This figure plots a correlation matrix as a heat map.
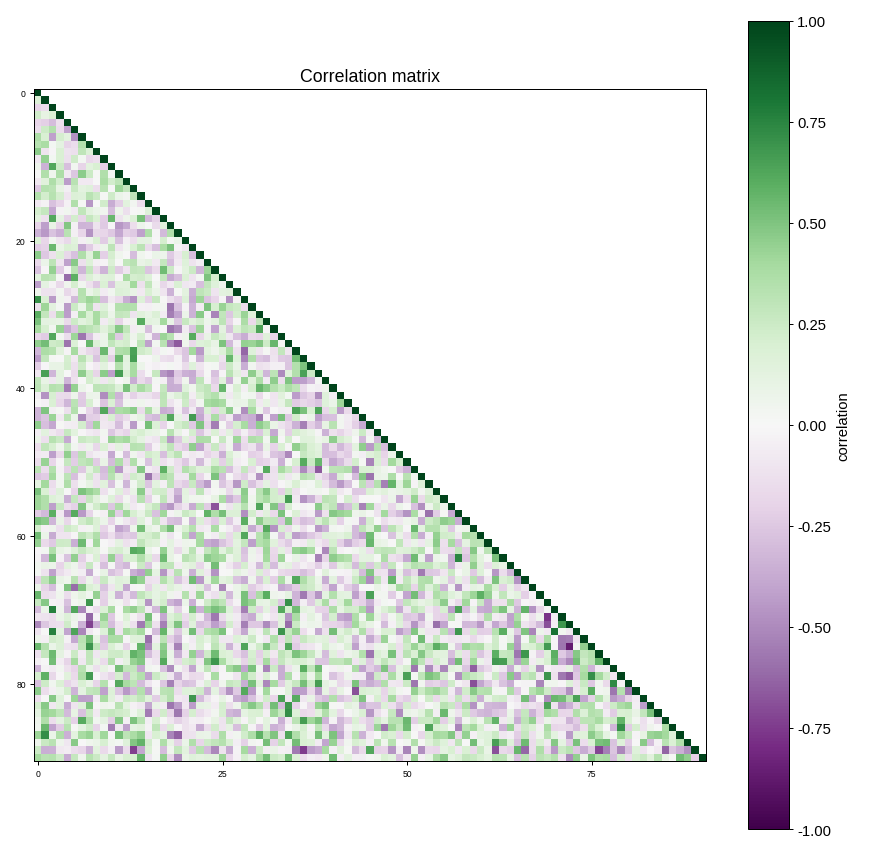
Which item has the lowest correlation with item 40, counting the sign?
4
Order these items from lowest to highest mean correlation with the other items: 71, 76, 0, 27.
71, 27, 0, 76
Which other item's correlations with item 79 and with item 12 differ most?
86
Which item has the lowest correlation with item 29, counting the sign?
18
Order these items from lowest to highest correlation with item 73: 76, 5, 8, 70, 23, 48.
8, 48, 23, 76, 5, 70
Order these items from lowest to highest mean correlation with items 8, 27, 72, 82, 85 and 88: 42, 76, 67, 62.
42, 67, 76, 62
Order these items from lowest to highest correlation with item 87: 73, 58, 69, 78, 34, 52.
52, 78, 73, 69, 58, 34
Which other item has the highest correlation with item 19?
72
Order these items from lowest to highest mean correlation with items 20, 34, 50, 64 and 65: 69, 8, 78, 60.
78, 8, 60, 69
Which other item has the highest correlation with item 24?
77
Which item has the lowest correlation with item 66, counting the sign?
89
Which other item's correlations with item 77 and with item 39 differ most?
62
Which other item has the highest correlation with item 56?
30
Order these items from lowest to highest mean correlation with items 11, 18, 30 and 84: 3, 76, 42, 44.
42, 44, 76, 3
